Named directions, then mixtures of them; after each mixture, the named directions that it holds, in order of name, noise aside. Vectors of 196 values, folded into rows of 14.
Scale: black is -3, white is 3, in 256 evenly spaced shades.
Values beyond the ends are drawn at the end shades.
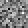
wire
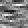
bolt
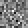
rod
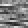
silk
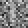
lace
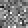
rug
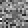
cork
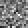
cork, rod, rug.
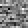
silk, wire.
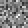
rod, rug, wire.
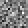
wire.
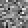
cork, rug, wire.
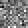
rug.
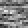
bolt, rug, silk.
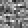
bolt, lace, rod.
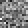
cork.
